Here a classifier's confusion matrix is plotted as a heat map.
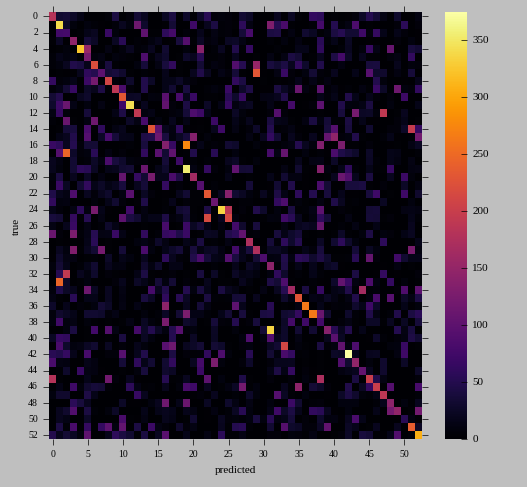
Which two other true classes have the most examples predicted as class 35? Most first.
46, 9
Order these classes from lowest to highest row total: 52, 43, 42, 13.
13, 43, 52, 42
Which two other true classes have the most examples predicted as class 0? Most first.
45, 27
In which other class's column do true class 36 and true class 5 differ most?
16
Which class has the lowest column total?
30
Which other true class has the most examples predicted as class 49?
9
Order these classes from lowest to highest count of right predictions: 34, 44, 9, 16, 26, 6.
26, 44, 16, 34, 9, 6
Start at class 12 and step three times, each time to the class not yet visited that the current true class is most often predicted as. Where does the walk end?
2
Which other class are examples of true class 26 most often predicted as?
38
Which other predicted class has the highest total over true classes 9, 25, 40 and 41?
33
